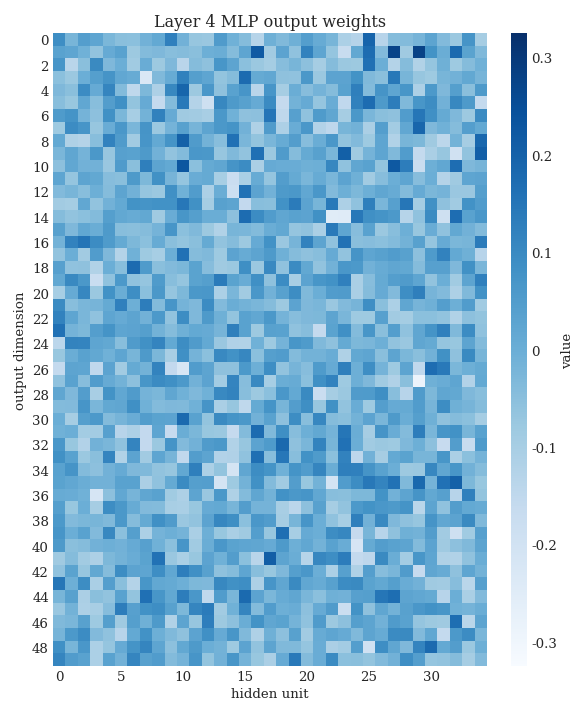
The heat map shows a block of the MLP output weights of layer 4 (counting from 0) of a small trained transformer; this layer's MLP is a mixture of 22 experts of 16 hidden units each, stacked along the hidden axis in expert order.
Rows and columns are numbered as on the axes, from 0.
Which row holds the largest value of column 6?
18
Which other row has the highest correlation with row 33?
39
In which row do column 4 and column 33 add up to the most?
23
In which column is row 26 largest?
30
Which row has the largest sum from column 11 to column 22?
19
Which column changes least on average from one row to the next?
11
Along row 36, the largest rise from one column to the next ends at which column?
33
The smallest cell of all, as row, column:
27, 29
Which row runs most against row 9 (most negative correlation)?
5
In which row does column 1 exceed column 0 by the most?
24
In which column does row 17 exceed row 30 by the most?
31
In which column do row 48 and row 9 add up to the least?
25
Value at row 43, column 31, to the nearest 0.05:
-0.1
